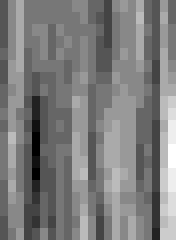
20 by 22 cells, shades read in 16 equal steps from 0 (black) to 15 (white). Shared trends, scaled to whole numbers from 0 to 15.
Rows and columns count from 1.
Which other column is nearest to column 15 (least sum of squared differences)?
11
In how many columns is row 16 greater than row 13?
5
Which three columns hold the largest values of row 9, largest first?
22, 21, 10
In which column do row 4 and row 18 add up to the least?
20
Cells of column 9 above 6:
8
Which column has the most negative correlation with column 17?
4
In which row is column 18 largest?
2
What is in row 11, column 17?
9
